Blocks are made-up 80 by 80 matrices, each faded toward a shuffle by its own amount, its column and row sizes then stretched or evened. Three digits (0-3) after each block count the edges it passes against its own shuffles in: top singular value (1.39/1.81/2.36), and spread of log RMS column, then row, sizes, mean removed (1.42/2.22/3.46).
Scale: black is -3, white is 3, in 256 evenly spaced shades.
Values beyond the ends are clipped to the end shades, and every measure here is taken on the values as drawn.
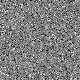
0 0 0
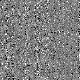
1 2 0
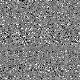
1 0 2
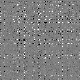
1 2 2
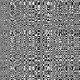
3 3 2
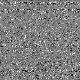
0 0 2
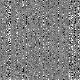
1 3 0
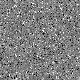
0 0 0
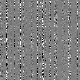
1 3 1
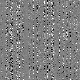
1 3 0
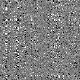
2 2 1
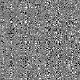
2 2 1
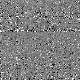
0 1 2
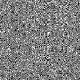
2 1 0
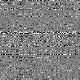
2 0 3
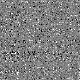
0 1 2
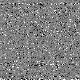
0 0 2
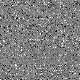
0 0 2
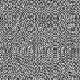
3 0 0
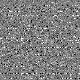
0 0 2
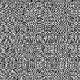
3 0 1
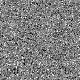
1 0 0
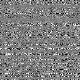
0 1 3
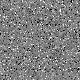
0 0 1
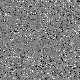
0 0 1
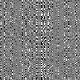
3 3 0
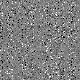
0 2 0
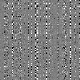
3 3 1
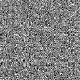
2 1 0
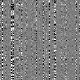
3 3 1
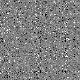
0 2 1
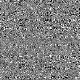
1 1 2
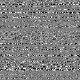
0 0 3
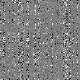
1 3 2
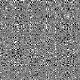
2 2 2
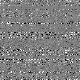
0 1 3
